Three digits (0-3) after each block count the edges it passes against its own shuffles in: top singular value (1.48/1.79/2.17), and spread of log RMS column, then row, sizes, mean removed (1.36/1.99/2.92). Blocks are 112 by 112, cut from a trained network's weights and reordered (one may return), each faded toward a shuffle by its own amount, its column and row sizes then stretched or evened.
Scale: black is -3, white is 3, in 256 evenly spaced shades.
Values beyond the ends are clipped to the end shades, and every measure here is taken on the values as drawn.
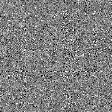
1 2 2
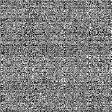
2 3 1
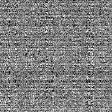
3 3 0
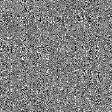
1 3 2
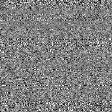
1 1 3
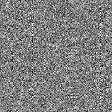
2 2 0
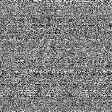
1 1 3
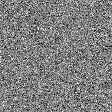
0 0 1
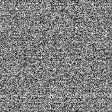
0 2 0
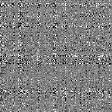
0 3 3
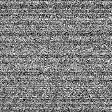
3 1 1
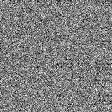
1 0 0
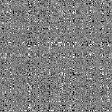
1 3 3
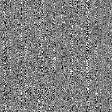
0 3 1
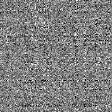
0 3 2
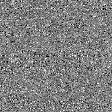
1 0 2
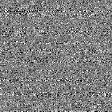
1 0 3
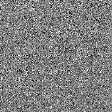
0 2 2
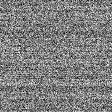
1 1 0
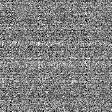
2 2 1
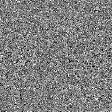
0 1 2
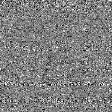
1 1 3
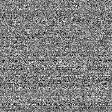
1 2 2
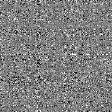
0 2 3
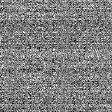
2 3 0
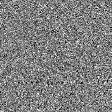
1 1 1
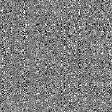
2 3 2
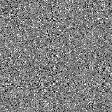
2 1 1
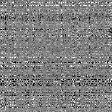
2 3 3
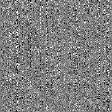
0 3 1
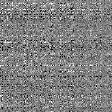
1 3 3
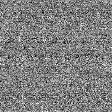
0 1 2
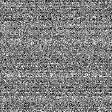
2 2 2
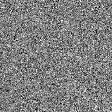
1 1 0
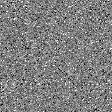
1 1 1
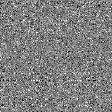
0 1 2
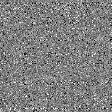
1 1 2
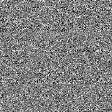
1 1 2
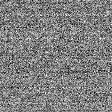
0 0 2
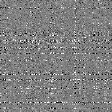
2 2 3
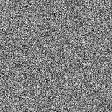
2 0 0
